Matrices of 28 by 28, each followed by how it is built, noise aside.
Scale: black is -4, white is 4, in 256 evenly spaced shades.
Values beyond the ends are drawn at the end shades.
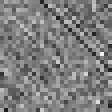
Toeplitz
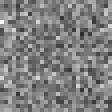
repeating rows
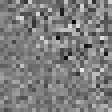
upper triangular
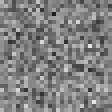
noise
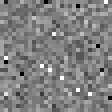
sparse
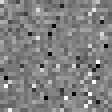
sparse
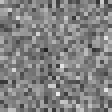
noise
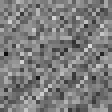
Hankel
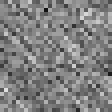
Toeplitz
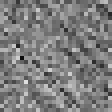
Toeplitz
